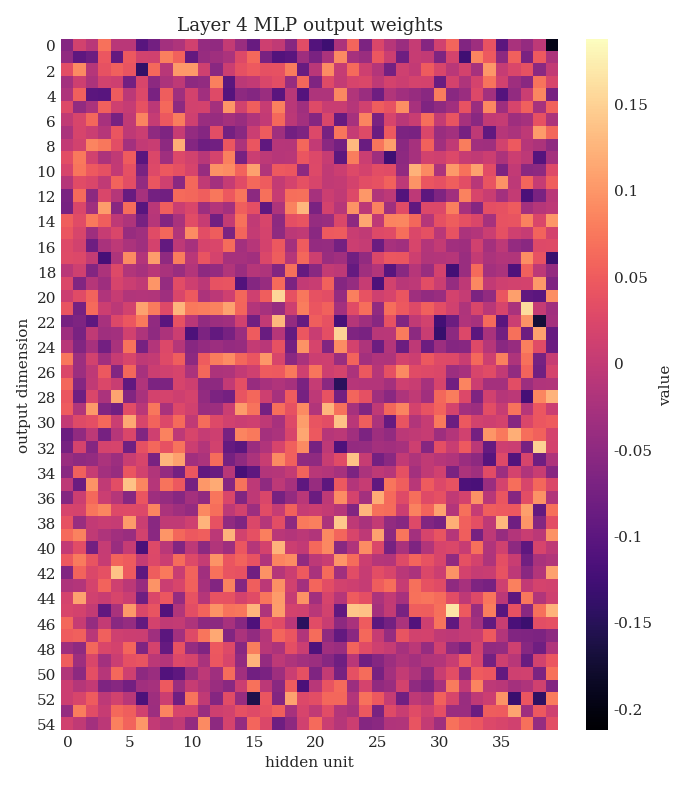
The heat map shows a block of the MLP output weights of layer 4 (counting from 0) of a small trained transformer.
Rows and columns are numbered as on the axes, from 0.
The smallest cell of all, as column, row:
39, 0
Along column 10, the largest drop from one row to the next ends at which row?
3
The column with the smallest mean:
6
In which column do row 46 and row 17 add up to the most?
7
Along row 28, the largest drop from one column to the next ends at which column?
5
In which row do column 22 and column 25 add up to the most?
36
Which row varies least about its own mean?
11
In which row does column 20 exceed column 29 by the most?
38
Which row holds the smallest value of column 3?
17
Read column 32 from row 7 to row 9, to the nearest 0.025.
-0.075 0.075 0
